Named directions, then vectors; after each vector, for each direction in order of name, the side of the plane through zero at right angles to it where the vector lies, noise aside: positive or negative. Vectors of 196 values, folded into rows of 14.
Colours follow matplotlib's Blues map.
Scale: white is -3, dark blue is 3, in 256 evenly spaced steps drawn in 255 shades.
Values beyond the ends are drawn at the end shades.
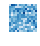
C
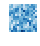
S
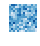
positive, negative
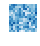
positive, negative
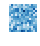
positive, positive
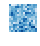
negative, positive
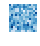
negative, negative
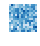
positive, positive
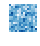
negative, positive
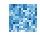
positive, negative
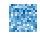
positive, positive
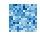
positive, negative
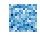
negative, negative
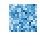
negative, positive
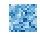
negative, positive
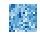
positive, negative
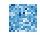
positive, negative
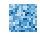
negative, positive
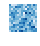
negative, positive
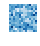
negative, negative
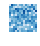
positive, positive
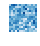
positive, negative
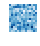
negative, negative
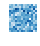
positive, positive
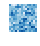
negative, positive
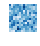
negative, negative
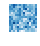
positive, negative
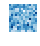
negative, negative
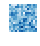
negative, positive
